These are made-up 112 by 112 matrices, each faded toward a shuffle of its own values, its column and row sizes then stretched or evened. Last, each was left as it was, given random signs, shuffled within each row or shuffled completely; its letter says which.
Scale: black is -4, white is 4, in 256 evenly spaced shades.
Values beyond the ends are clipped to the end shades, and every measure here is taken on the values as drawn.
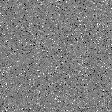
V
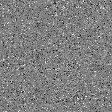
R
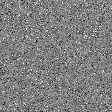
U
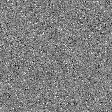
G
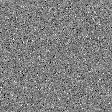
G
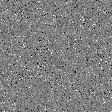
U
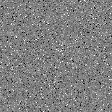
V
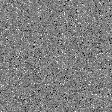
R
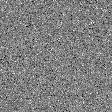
U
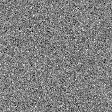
R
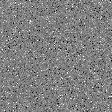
V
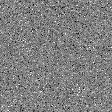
G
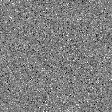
V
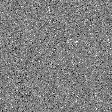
R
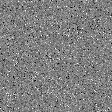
G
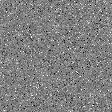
G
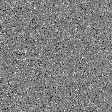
U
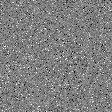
U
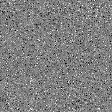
V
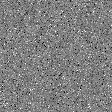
U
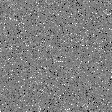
G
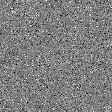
R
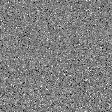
R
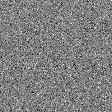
G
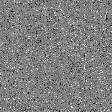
V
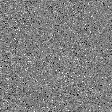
V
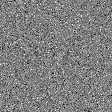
U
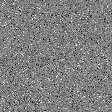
G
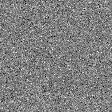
G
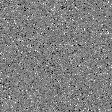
G
